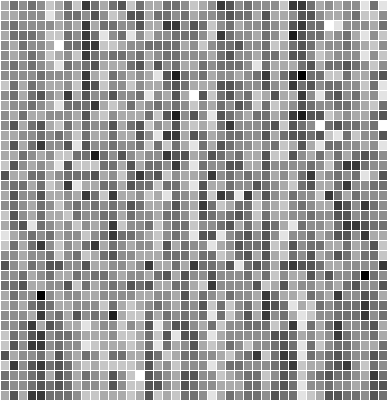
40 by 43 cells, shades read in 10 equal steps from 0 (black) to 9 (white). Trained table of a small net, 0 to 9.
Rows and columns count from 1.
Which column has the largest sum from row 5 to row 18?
7
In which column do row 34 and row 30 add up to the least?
5
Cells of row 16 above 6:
4
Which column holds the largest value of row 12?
24
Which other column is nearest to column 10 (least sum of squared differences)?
25
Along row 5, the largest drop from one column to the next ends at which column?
8
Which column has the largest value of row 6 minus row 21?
41
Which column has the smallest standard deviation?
3
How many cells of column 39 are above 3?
32
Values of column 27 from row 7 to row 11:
4 6 4 5 3
